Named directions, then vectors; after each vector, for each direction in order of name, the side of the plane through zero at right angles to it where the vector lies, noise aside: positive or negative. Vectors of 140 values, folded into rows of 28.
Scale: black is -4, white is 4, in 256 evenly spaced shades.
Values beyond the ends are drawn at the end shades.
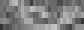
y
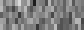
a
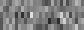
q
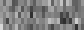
positive, negative, negative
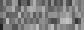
negative, positive, positive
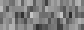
positive, positive, negative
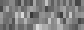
negative, negative, positive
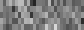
positive, negative, positive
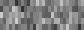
negative, negative, negative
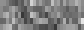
negative, positive, negative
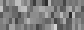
positive, positive, positive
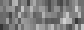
negative, positive, positive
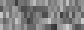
negative, negative, negative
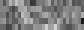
positive, negative, positive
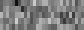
negative, negative, negative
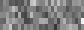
negative, positive, negative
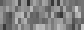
negative, negative, positive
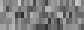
positive, positive, negative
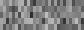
positive, negative, positive
